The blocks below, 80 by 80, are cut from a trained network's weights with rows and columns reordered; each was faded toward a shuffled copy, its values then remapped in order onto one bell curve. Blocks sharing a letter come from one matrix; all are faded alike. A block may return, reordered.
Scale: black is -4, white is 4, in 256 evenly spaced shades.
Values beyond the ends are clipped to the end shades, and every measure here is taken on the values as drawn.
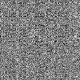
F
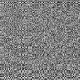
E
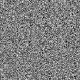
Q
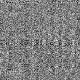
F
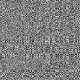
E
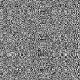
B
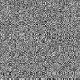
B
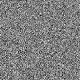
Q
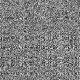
F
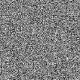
Q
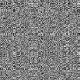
B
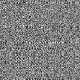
B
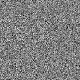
Q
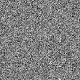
Q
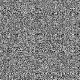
F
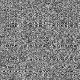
F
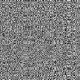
B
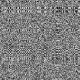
E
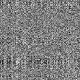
F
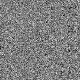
Q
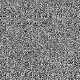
F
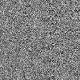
Q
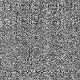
F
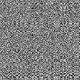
E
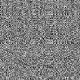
B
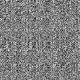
F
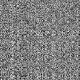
F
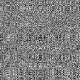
E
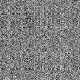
F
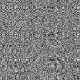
B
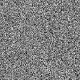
Q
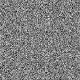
Q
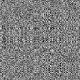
B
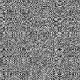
E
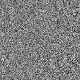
Q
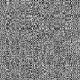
B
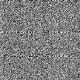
F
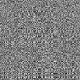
E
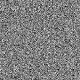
Q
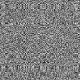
E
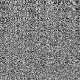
F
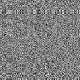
E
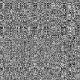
B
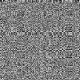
E
